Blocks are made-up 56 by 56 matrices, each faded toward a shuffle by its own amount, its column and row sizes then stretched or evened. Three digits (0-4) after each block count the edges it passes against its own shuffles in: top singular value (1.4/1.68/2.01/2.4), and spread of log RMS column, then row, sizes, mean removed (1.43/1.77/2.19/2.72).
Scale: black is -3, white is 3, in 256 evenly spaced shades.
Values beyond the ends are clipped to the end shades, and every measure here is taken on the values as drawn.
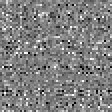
0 1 4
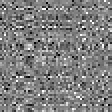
4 1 3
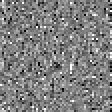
1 3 0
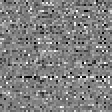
2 0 4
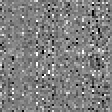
1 4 0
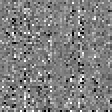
1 4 2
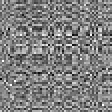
4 1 3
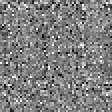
2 1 1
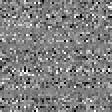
1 0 4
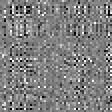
4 4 3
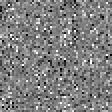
1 3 0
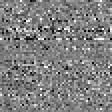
1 0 4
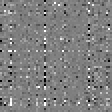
3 3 3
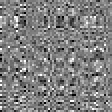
4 4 2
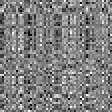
4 4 1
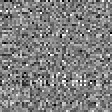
3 0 3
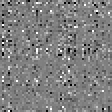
0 4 3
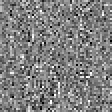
1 3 0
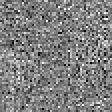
2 2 0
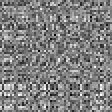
4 1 3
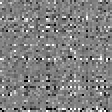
3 3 4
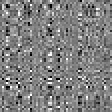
4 4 3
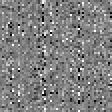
0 4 0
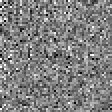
2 2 1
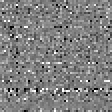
0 1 4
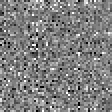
2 2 1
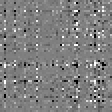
3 4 4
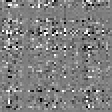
2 4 4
